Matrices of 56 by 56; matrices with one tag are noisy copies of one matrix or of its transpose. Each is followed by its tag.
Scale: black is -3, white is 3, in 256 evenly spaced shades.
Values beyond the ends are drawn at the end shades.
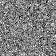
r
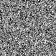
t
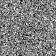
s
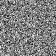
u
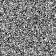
s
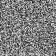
r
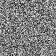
u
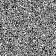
t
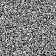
r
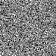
u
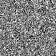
u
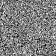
r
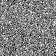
r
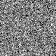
r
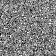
r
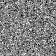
r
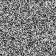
s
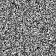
u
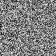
t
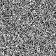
u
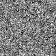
r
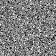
u
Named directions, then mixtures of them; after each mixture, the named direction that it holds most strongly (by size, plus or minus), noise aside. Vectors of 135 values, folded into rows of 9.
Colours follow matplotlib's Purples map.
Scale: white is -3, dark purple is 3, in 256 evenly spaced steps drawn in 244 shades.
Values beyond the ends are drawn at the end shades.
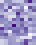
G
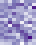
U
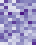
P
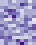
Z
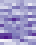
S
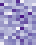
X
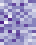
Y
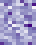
U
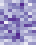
Y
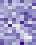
U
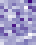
G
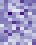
P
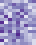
Y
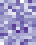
G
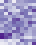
P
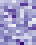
Z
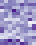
S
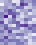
Z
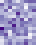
G
